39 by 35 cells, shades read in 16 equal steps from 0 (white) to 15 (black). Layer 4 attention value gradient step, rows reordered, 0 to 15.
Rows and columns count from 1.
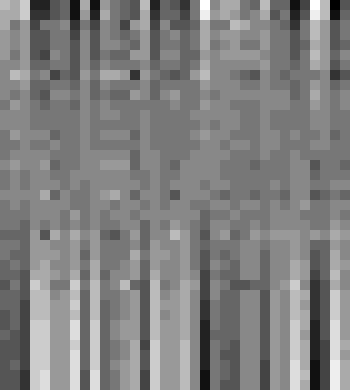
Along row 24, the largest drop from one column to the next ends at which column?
6
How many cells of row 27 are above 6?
24
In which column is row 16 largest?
14
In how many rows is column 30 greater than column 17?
9
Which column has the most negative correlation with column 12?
26
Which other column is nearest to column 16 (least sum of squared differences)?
4
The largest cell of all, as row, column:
1, 34
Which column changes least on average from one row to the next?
19
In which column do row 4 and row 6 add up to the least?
32
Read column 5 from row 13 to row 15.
8 7 8
